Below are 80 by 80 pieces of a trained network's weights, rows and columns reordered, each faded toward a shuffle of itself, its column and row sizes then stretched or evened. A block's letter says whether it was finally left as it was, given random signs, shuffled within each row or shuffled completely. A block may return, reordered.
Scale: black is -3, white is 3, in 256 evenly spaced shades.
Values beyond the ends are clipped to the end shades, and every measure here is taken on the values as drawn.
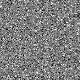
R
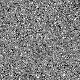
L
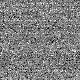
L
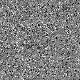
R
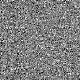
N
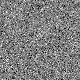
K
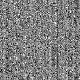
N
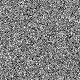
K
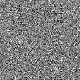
N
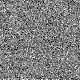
L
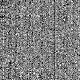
N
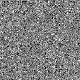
N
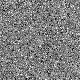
K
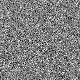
L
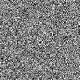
N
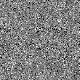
R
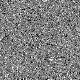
L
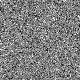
K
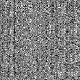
N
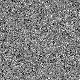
L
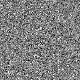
R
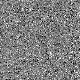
R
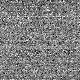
L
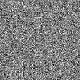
N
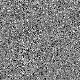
R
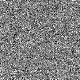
R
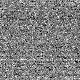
L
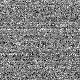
L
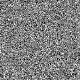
R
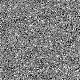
L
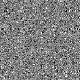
N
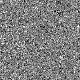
R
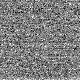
L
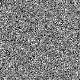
R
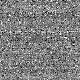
L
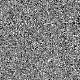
R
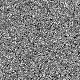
K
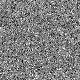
K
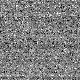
L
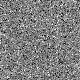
K
